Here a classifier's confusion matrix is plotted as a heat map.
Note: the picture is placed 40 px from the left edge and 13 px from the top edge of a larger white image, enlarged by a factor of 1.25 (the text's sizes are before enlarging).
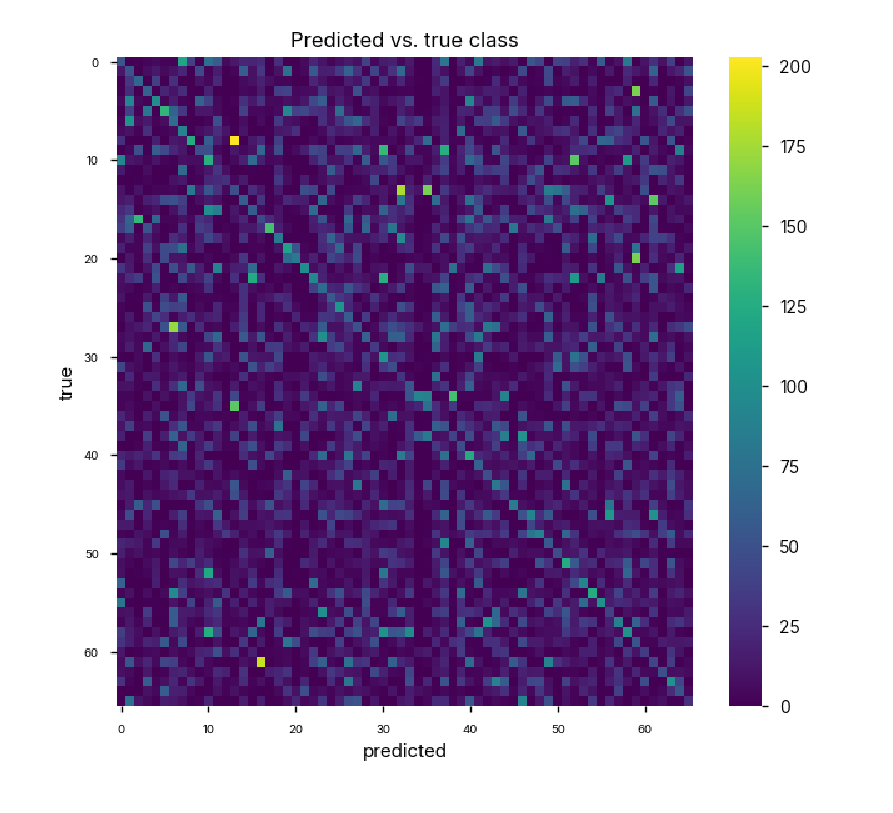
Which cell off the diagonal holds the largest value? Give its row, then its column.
8, 13
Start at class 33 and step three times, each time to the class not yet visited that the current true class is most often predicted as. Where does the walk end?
1
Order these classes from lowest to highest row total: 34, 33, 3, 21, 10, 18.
3, 33, 34, 18, 21, 10
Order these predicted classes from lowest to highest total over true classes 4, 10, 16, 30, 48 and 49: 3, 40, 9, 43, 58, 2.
3, 43, 9, 2, 58, 40
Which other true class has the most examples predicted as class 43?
63
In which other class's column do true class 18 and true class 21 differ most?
64
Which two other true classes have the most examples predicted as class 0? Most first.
10, 55
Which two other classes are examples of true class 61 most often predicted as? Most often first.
16, 49
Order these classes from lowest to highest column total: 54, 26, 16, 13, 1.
13, 16, 1, 54, 26
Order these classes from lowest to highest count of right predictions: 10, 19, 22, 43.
43, 22, 19, 10
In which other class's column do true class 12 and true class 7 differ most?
39
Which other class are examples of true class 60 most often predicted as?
11
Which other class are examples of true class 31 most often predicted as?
50
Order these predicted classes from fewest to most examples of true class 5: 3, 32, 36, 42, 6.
36, 32, 42, 6, 3
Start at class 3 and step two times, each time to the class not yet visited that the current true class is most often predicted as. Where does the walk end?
19
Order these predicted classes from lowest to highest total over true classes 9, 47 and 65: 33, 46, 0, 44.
0, 44, 33, 46
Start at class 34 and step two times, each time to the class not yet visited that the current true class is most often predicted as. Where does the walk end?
46
